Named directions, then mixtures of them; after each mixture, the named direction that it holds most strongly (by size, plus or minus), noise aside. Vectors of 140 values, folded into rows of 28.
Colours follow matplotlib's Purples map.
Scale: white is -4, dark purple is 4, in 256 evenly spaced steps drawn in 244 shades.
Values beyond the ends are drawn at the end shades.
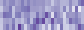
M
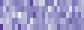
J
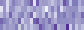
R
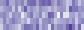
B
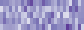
B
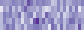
M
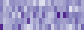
B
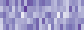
B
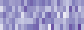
B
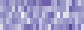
B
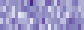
J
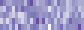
J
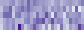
M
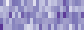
B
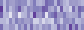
R
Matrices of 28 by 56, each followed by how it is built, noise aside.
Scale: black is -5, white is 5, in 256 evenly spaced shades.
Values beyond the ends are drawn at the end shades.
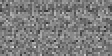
repeating columns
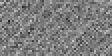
Hankel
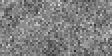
smooth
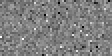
sparse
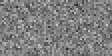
repeating columns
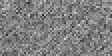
Hankel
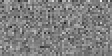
uneven rows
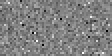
sparse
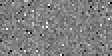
sparse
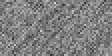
Hankel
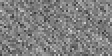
Toeplitz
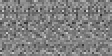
repeating columns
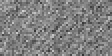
Hankel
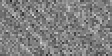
Toeplitz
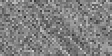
Toeplitz
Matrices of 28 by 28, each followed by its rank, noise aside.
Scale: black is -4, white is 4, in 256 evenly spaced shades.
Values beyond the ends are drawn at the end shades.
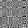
two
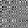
three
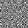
five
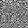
five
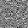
four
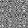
five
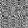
five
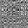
three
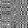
two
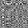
three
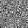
five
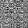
five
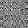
three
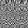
three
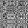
three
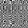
three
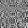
four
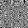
five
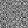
four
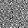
five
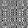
two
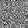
five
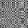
two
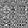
three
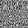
five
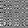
two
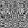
four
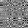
three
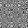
four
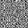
five
